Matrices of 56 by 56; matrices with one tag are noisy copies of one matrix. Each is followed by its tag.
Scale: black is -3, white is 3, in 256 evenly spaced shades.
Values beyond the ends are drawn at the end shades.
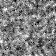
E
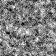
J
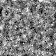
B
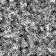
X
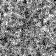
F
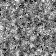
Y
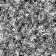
Y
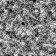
J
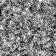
B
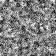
X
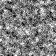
J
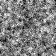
F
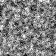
B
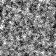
B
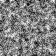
X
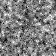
F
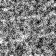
E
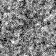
F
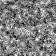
J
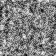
B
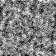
B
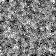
X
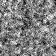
F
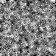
X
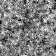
F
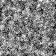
B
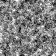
Y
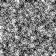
Y
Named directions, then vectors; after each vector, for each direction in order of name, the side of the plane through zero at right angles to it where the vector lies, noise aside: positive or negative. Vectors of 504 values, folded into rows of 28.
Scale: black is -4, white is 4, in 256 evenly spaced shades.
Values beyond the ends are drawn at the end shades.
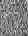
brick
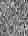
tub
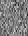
positive, positive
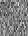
negative, negative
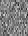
positive, positive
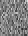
positive, negative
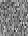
negative, negative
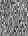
negative, negative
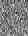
negative, positive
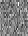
negative, negative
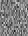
negative, negative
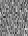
negative, positive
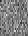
positive, positive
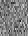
negative, negative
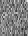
positive, negative
